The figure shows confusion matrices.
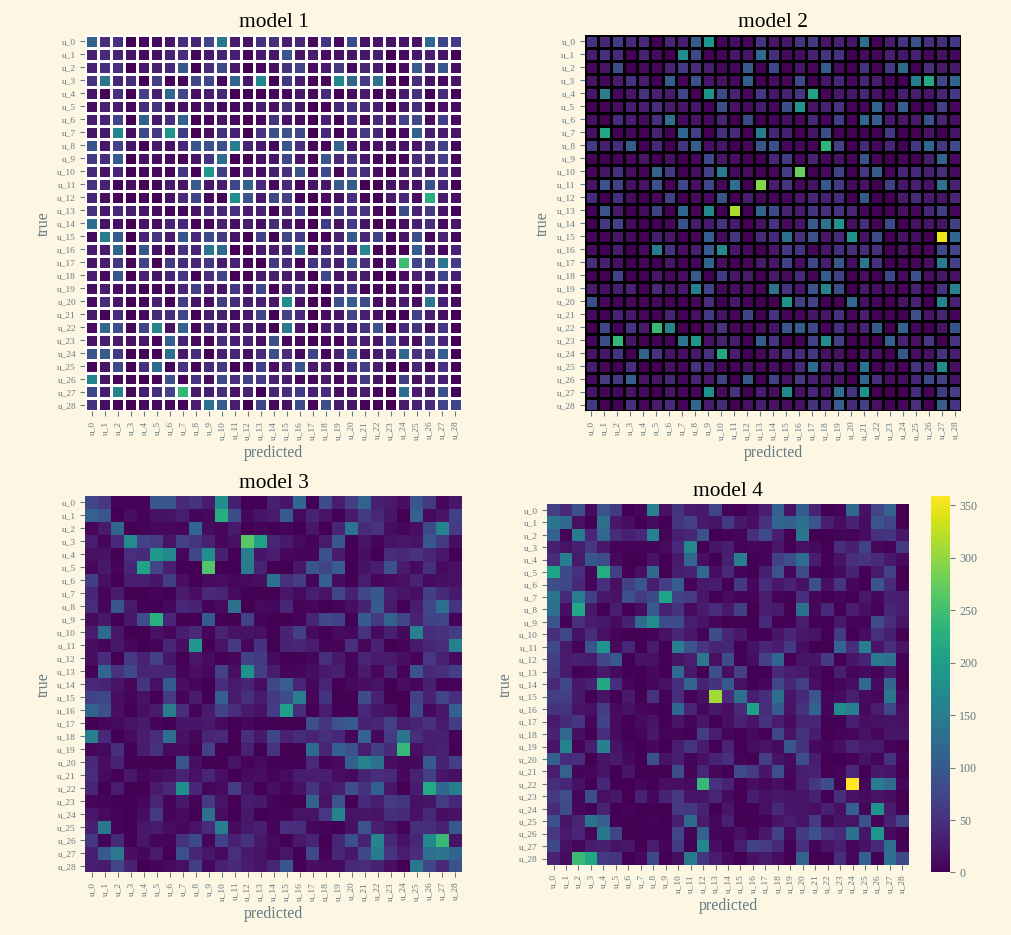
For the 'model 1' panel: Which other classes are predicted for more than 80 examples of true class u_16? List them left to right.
u_2, u_4, u_9, u_10, u_21, u_25
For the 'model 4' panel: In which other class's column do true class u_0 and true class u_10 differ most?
u_8
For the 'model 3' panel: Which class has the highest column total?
u_26
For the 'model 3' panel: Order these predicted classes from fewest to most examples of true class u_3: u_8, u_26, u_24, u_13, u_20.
u_20, u_24, u_8, u_26, u_13
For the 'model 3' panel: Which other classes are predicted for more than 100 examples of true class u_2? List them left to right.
u_8, u_20, u_27
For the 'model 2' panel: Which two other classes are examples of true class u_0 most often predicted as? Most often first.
u_9, u_21
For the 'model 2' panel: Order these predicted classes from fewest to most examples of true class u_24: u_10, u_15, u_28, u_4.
u_28, u_15, u_4, u_10
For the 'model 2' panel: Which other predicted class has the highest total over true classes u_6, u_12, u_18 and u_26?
u_21
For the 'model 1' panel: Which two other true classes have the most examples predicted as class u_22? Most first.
u_3, u_15
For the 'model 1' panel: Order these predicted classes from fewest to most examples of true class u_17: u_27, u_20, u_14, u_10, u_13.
u_13, u_10, u_14, u_20, u_27
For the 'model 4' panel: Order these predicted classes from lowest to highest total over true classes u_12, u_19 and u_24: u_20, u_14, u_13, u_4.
u_13, u_20, u_14, u_4
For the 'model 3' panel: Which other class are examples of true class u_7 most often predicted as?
u_22
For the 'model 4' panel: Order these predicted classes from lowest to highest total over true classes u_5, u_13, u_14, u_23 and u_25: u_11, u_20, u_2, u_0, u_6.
u_6, u_2, u_20, u_11, u_0
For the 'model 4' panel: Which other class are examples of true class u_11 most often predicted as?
u_4
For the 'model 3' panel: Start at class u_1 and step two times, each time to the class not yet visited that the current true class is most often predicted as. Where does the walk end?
u_25
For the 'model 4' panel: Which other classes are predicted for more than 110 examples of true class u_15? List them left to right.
u_13, u_18, u_27
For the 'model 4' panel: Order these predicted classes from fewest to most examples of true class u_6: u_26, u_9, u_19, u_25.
u_25, u_19, u_9, u_26
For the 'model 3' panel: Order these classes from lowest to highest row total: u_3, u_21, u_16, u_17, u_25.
u_21, u_17, u_25, u_16, u_3
